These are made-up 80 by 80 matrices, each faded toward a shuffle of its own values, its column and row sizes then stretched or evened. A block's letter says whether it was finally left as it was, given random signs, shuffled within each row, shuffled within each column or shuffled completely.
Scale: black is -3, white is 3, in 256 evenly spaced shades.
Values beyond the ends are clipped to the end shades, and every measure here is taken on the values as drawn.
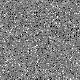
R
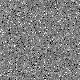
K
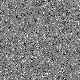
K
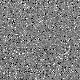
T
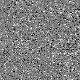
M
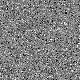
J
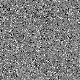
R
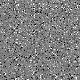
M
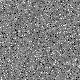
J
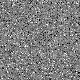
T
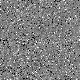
M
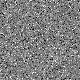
J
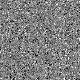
R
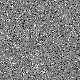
T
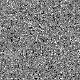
M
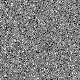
K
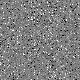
K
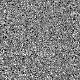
R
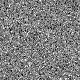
J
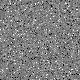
J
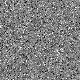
K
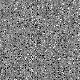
M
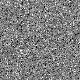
K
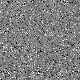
T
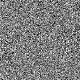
R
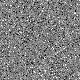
J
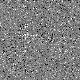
R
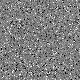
J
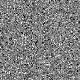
M
